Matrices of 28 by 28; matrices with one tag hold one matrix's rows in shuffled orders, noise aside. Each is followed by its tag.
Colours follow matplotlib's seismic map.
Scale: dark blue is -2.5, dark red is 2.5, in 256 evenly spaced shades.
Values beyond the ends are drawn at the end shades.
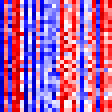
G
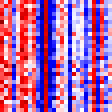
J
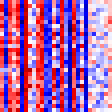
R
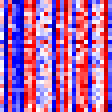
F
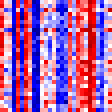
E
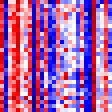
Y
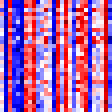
F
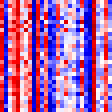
Y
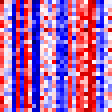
E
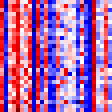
Y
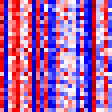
Y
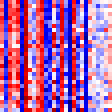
R
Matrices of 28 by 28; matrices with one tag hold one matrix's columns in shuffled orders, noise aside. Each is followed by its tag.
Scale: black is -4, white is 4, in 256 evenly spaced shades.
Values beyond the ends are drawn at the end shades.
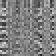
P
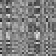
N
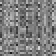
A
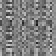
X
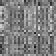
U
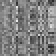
U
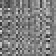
P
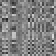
N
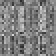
U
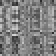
U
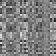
N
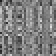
U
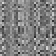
A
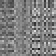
P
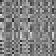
N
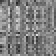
U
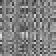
N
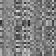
X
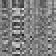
P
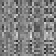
N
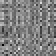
A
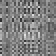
N
